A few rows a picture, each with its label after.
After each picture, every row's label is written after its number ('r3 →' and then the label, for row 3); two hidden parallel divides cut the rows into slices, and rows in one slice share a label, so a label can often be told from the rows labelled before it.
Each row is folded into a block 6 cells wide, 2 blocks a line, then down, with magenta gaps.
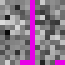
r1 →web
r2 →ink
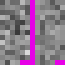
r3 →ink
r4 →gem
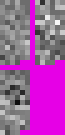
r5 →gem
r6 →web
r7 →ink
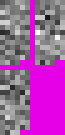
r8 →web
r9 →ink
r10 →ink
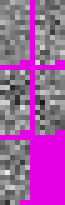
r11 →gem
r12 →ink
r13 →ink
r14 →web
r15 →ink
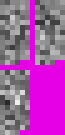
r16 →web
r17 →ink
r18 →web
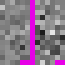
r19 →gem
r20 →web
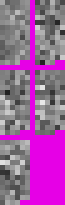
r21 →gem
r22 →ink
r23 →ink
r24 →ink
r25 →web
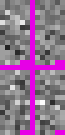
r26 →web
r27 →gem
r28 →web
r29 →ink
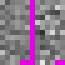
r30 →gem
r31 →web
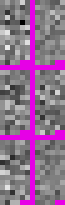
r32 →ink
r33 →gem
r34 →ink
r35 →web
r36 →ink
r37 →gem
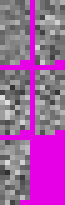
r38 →gem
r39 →web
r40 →ink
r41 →ink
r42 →web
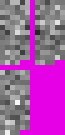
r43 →web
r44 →web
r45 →web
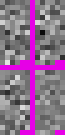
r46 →web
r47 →web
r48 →ink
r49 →gem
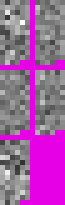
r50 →web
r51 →gem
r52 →gem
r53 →gem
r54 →ink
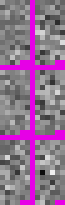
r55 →gem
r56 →ink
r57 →gem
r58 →web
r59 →ink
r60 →web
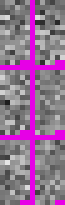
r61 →ink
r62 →ink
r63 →web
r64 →gem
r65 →web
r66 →gem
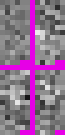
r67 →gem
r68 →ink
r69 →web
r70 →web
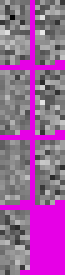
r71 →ink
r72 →ink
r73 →gem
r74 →ink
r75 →gem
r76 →web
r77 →ink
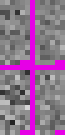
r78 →gem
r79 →gem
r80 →ink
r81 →gem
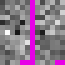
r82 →ink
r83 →web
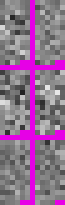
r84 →ink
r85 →gem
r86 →ink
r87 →web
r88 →gem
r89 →gem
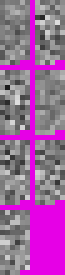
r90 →gem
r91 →web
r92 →web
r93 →gem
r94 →ink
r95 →ink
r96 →ink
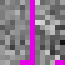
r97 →gem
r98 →web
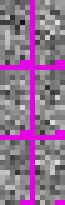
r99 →ink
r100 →web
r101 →ink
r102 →ink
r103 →ink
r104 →web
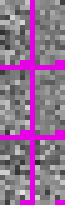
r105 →web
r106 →gem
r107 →ink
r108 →gem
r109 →ink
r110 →ink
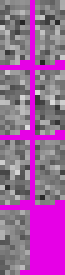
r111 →ink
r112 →ink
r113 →ink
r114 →web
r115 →web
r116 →gem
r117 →gem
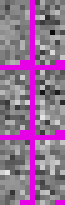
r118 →gem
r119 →ink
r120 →web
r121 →ink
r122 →ink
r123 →web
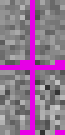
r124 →gem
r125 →gem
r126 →gem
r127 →ink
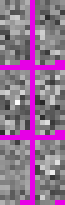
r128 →web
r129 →ink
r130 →web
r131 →web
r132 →gem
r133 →web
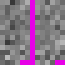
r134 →gem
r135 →gem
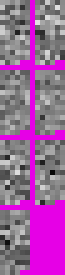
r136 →ink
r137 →web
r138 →gem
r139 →gem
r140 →web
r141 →ink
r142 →web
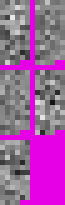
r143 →web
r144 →gem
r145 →gem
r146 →ink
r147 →ink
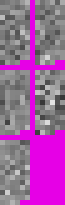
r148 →gem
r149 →gem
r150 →gem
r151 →web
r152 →gem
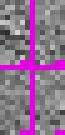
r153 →web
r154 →gem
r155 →gem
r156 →gem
